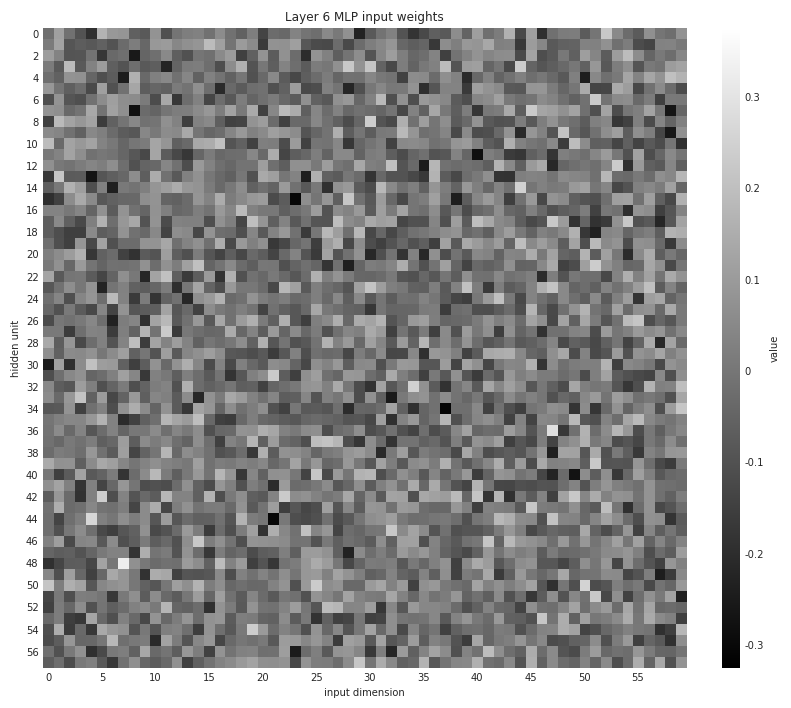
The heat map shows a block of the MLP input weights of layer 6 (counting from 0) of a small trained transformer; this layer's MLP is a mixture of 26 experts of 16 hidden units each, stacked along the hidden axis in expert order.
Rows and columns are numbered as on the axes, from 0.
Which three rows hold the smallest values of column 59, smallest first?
51, 10, 53
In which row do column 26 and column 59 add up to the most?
18
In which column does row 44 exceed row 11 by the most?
47
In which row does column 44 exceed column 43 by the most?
3
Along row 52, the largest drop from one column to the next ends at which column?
31
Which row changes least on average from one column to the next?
1
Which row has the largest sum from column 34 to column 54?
42
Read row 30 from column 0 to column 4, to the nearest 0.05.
-0.25 0.1 -0.2 0.05 0.2
